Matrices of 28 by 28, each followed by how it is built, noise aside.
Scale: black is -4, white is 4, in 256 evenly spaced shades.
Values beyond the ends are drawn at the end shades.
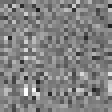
low rank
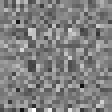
low rank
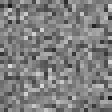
repeating rows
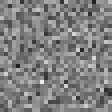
noise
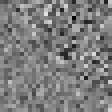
upper triangular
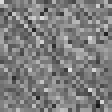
Toeplitz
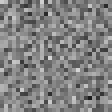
repeating rows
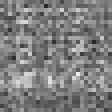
blocks
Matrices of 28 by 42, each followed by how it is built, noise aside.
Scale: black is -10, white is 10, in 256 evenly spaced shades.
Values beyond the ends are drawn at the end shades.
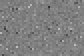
sparse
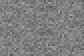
repeating rows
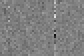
uneven columns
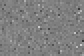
sparse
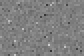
sparse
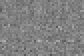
uneven rows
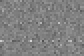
uneven rows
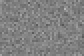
noise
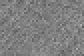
Hankel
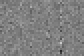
uneven columns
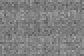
blocks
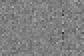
uneven columns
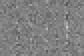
uneven columns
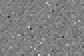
sparse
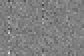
uneven columns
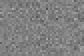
low rank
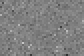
sparse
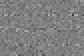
uneven rows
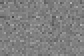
uneven rows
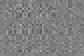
low rank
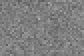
noise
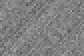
Hankel
